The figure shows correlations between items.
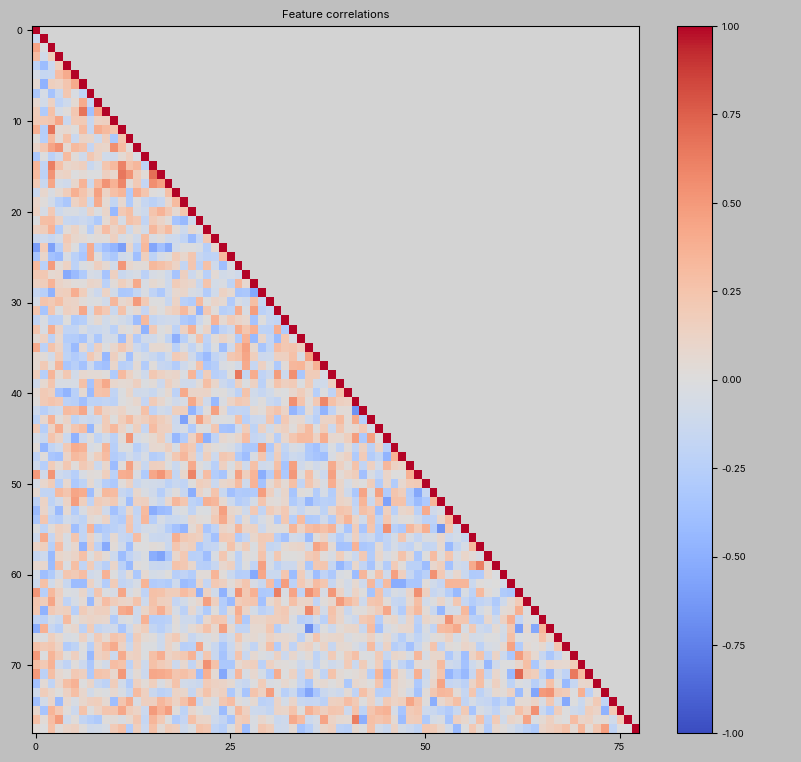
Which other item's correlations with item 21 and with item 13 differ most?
18
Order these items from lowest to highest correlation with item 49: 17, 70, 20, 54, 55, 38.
54, 70, 55, 17, 38, 20
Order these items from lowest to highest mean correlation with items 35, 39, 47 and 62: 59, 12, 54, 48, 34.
59, 54, 34, 12, 48
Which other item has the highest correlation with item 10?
13
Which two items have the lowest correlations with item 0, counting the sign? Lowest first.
24, 66
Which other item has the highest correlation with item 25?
7
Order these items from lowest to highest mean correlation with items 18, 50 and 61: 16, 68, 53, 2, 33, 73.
16, 33, 2, 73, 68, 53
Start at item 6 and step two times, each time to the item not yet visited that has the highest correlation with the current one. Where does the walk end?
17
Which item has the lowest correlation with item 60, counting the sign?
28
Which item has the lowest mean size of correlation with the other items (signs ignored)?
67
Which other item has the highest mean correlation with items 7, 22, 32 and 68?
61
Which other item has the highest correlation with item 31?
62
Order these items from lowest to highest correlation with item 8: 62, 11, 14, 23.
23, 14, 62, 11
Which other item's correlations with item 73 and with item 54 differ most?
77
